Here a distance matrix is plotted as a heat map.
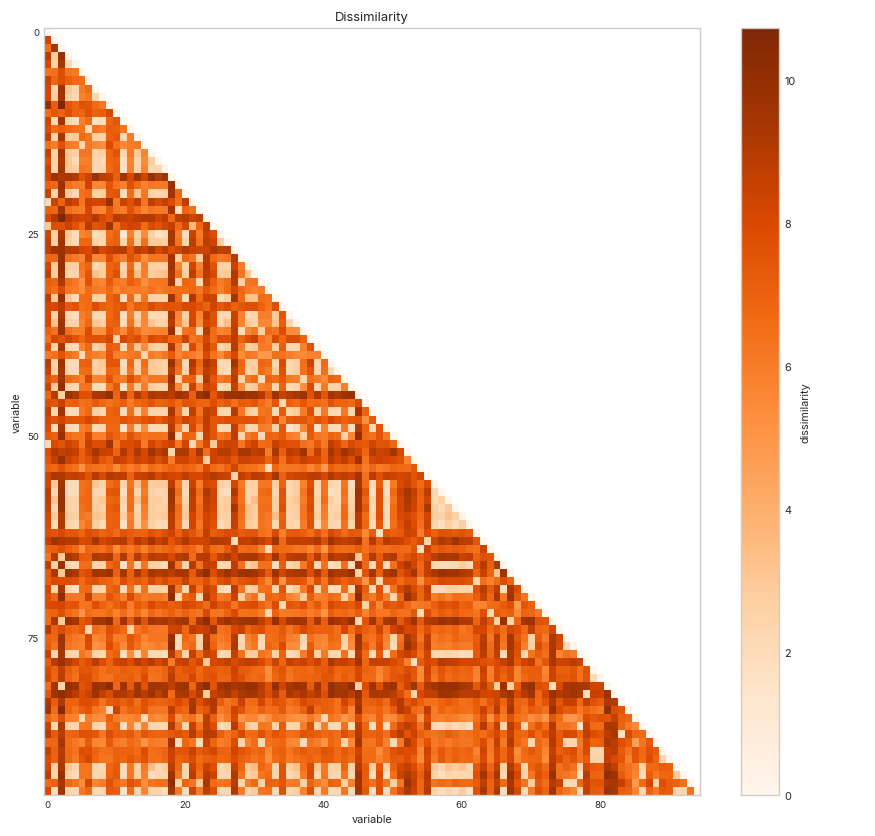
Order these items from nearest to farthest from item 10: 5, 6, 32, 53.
32, 5, 6, 53
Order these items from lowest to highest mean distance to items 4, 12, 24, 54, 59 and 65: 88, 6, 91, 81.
91, 6, 88, 81
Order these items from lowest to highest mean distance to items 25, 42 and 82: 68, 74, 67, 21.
74, 68, 21, 67
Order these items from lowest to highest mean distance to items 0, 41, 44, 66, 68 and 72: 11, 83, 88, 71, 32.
11, 32, 88, 71, 83
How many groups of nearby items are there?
16
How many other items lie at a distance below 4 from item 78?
3
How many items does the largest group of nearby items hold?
37
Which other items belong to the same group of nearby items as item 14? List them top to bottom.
5, 40, 85
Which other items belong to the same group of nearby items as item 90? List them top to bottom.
79, 80, 89
